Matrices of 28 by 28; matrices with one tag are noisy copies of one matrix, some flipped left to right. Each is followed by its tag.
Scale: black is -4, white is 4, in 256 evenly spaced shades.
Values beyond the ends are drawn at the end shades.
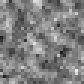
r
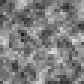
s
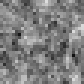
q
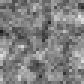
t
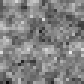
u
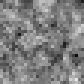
q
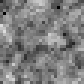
q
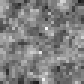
s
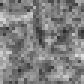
t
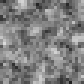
s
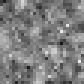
s
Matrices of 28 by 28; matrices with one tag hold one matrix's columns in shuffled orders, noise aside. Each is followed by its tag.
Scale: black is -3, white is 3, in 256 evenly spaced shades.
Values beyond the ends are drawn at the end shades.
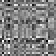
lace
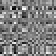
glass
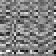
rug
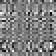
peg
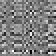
rug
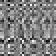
lace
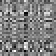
peg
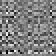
rug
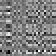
rug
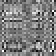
peg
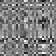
lace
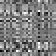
peg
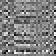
rug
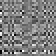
rug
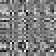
peg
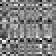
lace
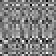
lace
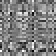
peg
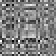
lace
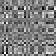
glass
